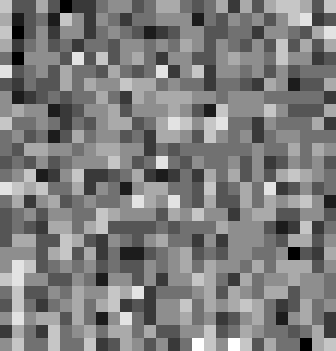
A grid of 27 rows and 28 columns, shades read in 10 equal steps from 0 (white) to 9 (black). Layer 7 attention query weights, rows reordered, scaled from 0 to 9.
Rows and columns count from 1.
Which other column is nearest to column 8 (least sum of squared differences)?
5
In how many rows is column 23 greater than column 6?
11
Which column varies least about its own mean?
16
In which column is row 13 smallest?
14
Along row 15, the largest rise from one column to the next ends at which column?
24
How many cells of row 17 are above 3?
22
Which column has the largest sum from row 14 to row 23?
4
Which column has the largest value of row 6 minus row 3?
28
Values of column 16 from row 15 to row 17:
5 5 4
